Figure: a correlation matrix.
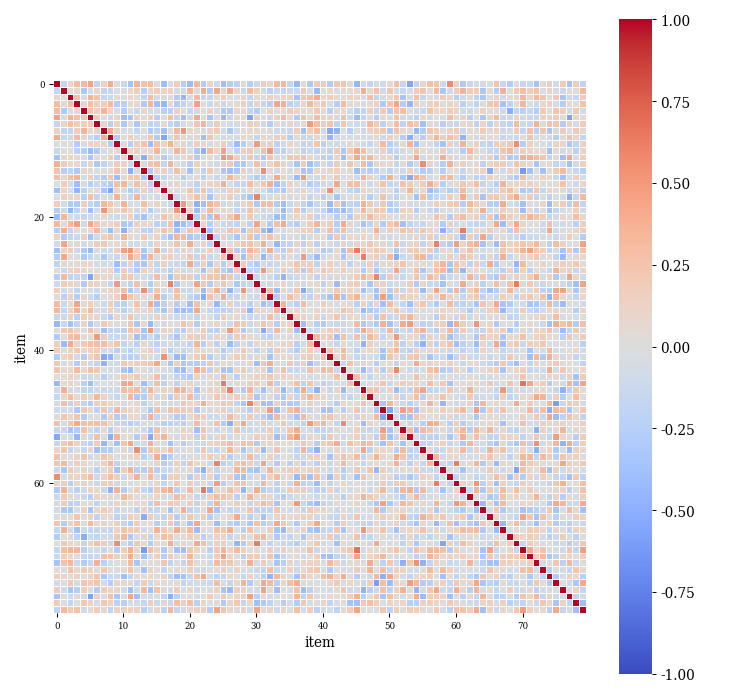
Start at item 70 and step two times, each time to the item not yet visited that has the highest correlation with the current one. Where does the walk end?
25
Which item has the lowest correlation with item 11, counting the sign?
13
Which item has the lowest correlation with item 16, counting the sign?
8
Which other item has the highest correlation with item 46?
26
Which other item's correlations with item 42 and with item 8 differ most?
7
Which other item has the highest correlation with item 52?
49
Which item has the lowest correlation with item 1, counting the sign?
39
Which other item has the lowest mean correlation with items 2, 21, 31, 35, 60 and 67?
64
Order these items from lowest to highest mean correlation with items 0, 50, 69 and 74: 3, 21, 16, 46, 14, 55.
16, 46, 55, 14, 3, 21
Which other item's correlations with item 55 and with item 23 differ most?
61
